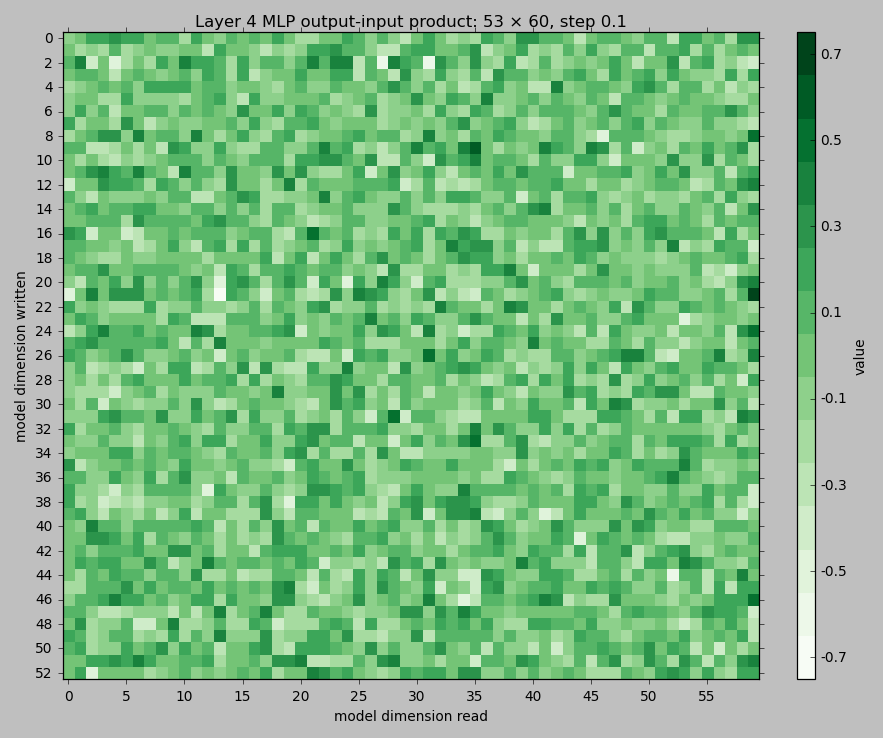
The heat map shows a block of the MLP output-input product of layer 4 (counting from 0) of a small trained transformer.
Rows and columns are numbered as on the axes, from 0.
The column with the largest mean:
10
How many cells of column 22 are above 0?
22
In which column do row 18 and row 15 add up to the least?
21
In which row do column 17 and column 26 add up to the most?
50
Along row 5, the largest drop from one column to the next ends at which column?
37
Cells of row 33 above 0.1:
14
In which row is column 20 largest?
51
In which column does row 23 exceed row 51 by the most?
35
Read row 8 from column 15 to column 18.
0.2 -0.1 -0.2 0.1
